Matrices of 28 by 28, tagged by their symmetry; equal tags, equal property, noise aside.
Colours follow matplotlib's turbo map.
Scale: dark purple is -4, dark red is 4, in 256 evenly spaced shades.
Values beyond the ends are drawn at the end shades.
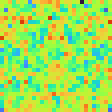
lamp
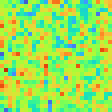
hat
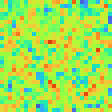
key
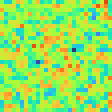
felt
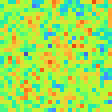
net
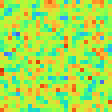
key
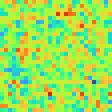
hat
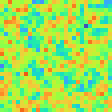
net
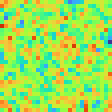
net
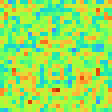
lamp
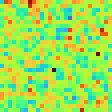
key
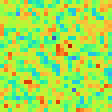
net
